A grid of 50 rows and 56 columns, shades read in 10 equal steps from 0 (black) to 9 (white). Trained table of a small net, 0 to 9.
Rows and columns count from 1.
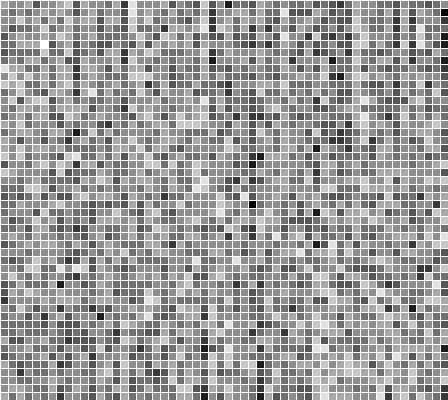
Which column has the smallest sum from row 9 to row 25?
32
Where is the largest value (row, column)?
6, 6
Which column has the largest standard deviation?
56
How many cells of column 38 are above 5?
8
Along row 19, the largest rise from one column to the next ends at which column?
41
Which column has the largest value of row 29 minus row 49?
33
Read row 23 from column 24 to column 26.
4 6 8
